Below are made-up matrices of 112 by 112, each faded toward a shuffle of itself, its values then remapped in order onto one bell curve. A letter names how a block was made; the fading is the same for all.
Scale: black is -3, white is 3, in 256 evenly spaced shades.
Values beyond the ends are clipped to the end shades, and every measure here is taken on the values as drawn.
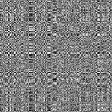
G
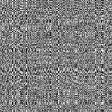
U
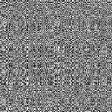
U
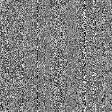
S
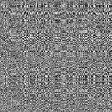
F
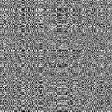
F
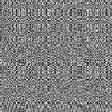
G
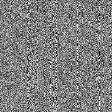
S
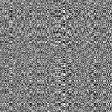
G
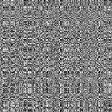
G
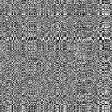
G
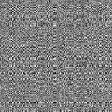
F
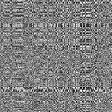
F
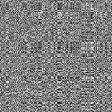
F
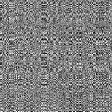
F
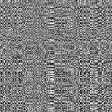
G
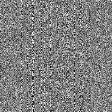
S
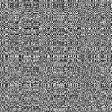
F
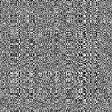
U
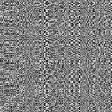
U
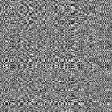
F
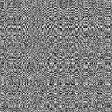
F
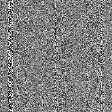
S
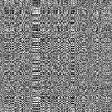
G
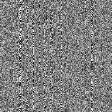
S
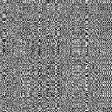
U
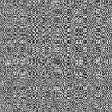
G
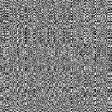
U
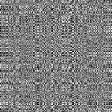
G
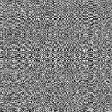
F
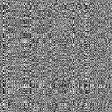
U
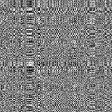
G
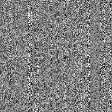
S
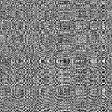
F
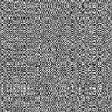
U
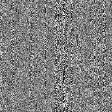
S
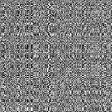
U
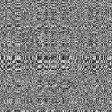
F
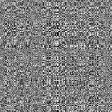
U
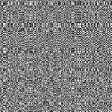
G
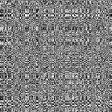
F
